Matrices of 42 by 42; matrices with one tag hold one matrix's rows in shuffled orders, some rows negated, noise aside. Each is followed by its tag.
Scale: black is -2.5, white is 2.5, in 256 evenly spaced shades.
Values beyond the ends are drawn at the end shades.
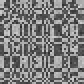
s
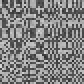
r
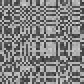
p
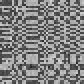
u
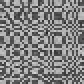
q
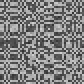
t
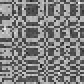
u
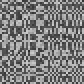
r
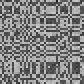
p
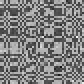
t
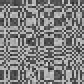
t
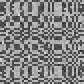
q
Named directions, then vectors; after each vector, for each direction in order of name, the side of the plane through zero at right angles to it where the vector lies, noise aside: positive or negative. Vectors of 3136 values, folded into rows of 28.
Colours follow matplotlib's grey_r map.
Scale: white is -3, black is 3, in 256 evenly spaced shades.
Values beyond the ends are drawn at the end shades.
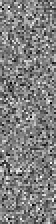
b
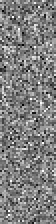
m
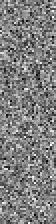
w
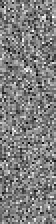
negative, negative, positive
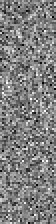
negative, positive, negative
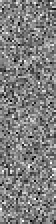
positive, positive, positive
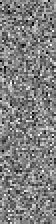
negative, positive, positive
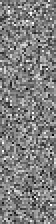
positive, negative, negative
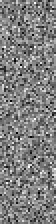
positive, positive, positive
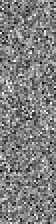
negative, positive, negative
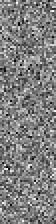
positive, positive, positive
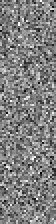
negative, negative, negative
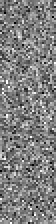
negative, positive, negative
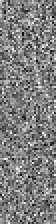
positive, positive, negative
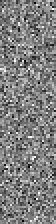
negative, negative, negative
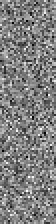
negative, positive, positive
